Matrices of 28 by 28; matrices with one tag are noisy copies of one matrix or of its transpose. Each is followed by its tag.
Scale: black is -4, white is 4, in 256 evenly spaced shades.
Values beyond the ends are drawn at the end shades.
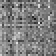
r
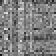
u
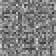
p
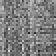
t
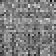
u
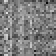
u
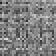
r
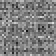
p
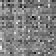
r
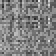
r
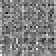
p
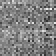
t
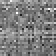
t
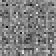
p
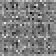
p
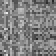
u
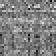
u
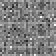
p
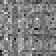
u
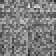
u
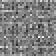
p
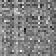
r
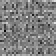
p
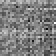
t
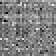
r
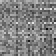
t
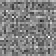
p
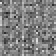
p
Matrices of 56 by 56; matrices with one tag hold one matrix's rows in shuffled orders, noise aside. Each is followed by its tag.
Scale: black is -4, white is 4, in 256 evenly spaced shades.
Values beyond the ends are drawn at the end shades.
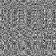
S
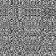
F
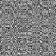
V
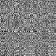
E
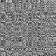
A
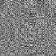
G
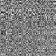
A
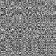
A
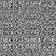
F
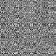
E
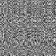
S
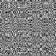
V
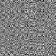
G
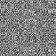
E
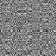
V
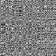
A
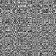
V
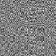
G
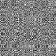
E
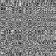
A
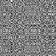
F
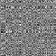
A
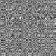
A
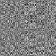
G
